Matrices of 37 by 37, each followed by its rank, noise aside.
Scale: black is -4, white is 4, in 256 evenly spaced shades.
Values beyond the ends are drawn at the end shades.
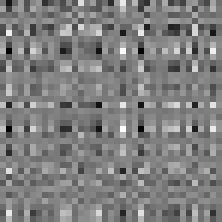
two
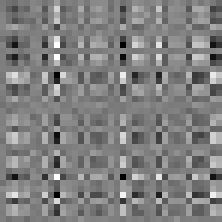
one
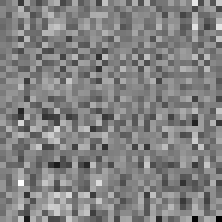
four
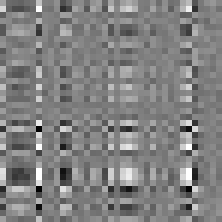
one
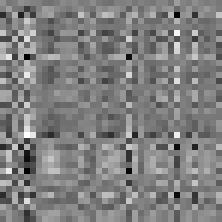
two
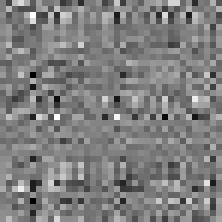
four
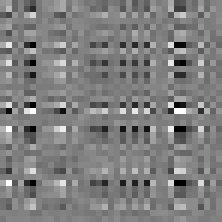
one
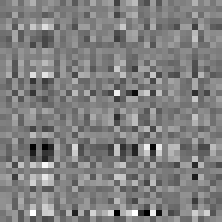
two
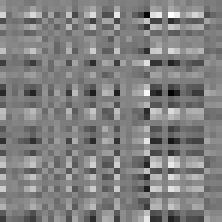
one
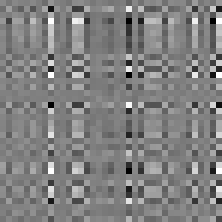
one
